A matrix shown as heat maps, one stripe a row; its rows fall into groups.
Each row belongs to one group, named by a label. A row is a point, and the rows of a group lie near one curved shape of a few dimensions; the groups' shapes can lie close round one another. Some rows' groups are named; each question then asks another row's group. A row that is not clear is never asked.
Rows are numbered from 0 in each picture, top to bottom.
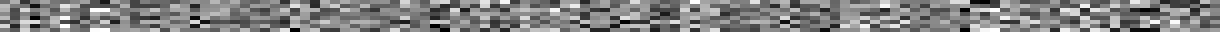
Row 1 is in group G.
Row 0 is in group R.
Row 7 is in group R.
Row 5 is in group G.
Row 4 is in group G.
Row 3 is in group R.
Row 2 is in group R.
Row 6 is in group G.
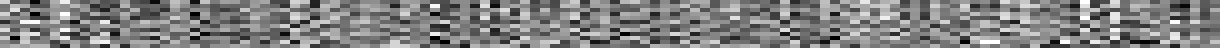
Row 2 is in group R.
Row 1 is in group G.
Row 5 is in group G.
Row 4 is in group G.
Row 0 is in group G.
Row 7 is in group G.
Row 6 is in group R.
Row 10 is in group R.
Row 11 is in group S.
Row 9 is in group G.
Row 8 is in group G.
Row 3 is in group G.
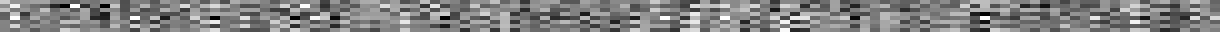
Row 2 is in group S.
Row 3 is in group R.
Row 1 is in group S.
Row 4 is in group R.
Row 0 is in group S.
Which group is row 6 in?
R
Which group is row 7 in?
R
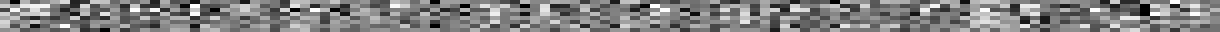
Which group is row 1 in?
S
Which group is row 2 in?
R
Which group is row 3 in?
S
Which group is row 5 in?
S
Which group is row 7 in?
S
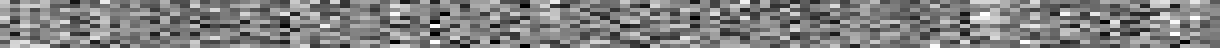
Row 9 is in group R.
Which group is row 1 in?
S
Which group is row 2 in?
R
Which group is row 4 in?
S
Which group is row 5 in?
G
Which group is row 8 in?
G
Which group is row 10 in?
G
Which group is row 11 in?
S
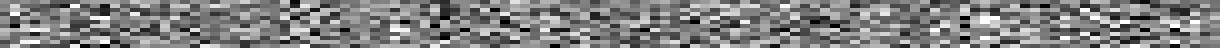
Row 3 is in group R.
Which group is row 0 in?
R
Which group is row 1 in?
S
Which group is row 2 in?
G
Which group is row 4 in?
R
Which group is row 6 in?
G
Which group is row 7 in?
S
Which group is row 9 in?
R
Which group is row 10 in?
G
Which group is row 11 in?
S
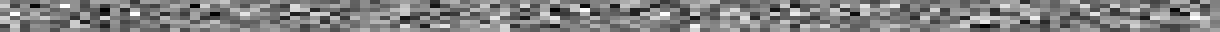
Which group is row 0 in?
R
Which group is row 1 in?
G
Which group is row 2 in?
S
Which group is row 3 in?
R
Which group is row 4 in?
S
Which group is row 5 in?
S
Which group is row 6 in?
R
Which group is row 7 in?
R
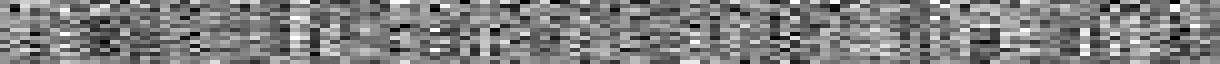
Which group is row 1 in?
G
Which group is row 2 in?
G
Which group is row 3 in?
R
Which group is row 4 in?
S
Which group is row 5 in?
S
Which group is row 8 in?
G
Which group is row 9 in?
S
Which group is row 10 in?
R
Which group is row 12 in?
G
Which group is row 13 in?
G
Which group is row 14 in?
R
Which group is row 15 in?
R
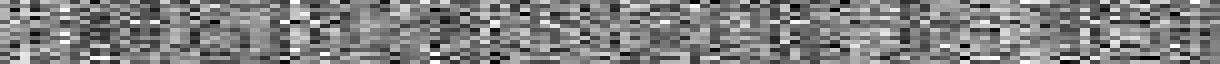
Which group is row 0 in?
S
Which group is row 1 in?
R
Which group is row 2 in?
G
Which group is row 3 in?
S
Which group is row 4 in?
G
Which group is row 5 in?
R
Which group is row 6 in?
S
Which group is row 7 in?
G
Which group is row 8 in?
G
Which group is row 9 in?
S
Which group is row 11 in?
G
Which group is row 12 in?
S
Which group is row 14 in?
R
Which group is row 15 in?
G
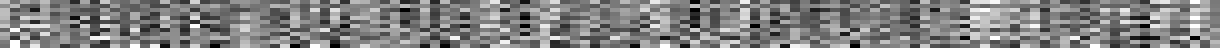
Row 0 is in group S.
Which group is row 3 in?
S
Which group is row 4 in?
S
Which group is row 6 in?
S
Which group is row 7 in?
R
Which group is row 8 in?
S
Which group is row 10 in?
R
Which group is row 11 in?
R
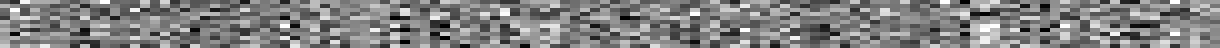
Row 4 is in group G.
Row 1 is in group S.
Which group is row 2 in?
R
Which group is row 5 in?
R
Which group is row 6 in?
R
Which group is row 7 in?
S
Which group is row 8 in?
G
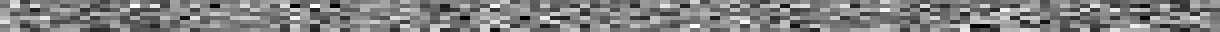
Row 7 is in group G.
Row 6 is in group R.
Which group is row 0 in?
R
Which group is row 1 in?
R
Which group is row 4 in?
S
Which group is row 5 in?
S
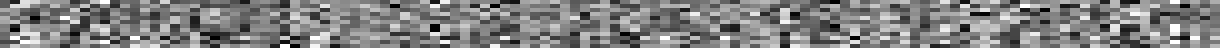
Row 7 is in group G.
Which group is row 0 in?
G
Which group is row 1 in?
G
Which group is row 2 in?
S
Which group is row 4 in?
G
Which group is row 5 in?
S
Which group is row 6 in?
G
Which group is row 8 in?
G
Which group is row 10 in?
G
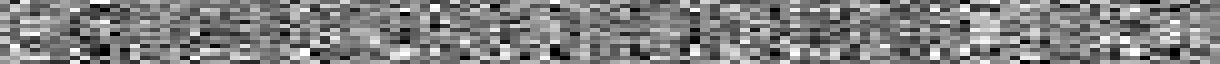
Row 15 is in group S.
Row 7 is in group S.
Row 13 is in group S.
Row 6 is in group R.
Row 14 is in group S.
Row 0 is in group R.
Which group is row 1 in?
G
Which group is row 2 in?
S
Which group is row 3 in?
S
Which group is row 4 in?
S
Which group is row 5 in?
G
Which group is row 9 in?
S
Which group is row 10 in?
S
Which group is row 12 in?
S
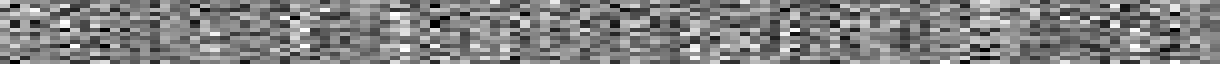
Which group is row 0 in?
S
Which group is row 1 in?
G
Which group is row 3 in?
S
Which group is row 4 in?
R
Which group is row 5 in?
G
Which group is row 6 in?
G
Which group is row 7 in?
S
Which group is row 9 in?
S
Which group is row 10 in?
S
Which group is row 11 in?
S
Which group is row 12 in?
R
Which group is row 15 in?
G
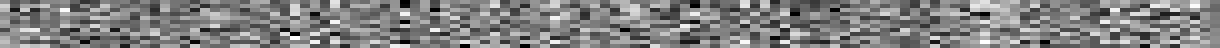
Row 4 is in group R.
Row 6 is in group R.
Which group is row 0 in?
S
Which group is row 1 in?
S
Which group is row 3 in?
R
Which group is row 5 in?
S
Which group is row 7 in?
G
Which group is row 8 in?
R
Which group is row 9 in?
S
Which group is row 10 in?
S
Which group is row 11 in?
S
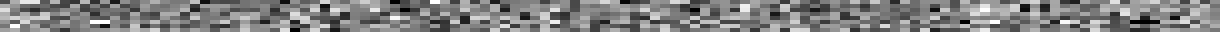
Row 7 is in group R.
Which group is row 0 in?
G
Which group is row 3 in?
S
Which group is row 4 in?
S
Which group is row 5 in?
R
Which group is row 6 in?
R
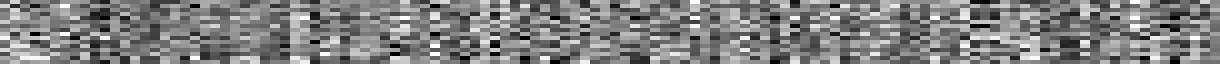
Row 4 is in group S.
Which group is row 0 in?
R
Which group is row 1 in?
G
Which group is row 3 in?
G
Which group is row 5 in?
S
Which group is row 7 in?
S
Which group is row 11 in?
G
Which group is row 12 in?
S
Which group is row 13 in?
G
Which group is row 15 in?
S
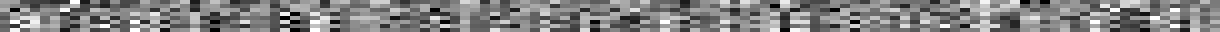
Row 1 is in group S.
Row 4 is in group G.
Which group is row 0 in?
S
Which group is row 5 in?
R
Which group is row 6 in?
G
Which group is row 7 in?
R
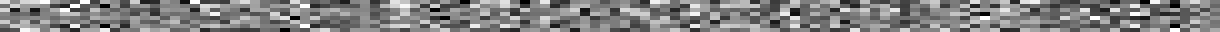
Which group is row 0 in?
S
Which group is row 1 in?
S
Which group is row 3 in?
R
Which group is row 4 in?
R
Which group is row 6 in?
S
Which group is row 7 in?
G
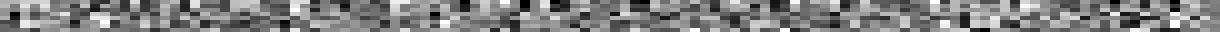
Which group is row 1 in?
S
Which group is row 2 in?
S
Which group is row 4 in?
R
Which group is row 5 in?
G
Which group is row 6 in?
G
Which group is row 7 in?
R
